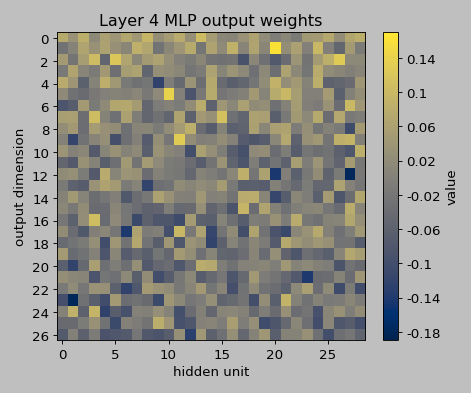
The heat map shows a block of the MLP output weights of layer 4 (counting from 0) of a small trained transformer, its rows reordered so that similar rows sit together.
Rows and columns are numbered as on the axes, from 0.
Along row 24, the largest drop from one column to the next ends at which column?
4
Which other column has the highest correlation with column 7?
16
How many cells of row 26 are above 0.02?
5
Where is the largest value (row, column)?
1, 20
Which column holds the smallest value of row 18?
14
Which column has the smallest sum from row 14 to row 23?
6
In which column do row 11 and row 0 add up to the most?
8
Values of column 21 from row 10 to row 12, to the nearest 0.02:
0 -0.06 0
